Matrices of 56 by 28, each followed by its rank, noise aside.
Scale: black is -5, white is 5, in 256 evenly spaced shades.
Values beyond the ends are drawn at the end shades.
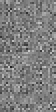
six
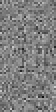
seven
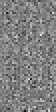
eight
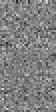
seven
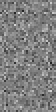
seven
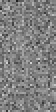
eight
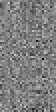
five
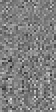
eight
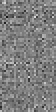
eight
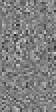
six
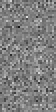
eight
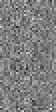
seven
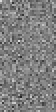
seven
